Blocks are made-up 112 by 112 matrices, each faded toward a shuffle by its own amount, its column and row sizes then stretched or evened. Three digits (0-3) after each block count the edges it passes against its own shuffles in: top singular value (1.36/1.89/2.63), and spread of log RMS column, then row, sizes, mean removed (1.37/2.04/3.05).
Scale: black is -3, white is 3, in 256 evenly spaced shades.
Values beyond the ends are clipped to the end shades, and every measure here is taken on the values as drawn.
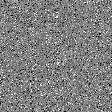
1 1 0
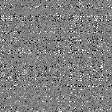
1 2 3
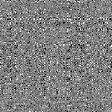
2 2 2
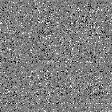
1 1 2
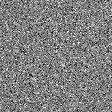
1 0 0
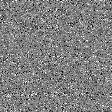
0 0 2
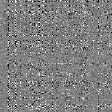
2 3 3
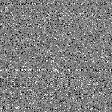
2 0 2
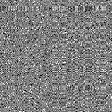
3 0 1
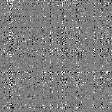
1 3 3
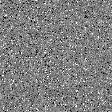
0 1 0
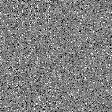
1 1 0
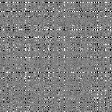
3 3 3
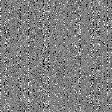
2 3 0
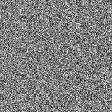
2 1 0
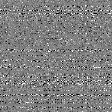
2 1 3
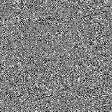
2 1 2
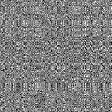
3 2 1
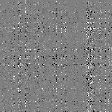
1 3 2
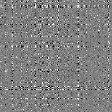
3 3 3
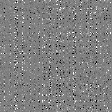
1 3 2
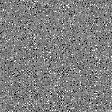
2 1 1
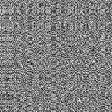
3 0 0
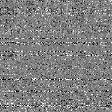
2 0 3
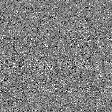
1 0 2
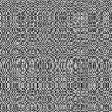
3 3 2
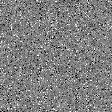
1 1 0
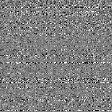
2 2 3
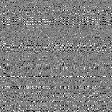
3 1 3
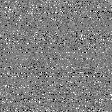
0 0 3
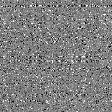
2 0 2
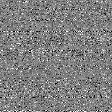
2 0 3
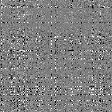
1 3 3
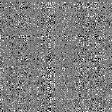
0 3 3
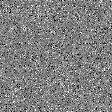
0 1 1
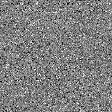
1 1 1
